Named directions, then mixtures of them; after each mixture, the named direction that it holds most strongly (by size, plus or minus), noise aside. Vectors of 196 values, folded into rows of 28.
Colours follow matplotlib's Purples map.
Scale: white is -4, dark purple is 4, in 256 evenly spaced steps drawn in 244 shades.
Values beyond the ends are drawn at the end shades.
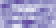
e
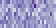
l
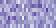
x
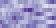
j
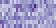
l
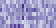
x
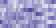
j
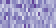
l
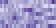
j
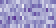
x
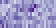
l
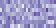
x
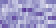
j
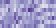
j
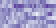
j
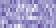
e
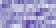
e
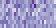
l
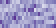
j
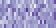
l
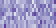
l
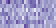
x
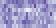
l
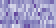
l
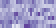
j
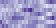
j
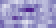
e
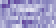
e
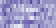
e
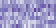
l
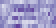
e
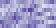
j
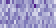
l
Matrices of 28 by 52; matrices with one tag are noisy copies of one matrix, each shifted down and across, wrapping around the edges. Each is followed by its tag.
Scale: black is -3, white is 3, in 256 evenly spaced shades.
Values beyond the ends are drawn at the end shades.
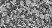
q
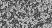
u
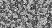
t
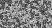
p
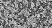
q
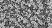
t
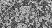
u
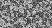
q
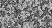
u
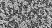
q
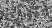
p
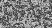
p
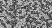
t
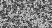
p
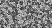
t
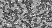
t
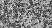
p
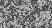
u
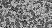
p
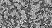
t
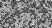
u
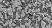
q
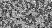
q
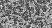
p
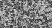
p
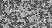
p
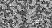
t
